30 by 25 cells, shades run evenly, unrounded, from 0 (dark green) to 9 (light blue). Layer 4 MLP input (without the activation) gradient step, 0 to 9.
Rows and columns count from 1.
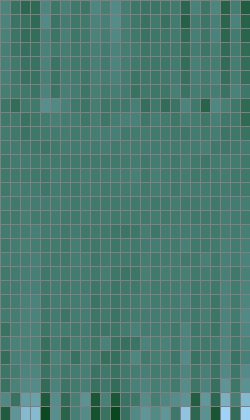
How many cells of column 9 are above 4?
2
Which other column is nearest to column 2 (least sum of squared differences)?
17
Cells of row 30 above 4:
13
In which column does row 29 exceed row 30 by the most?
1
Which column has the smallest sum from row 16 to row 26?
12
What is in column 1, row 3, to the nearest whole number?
4
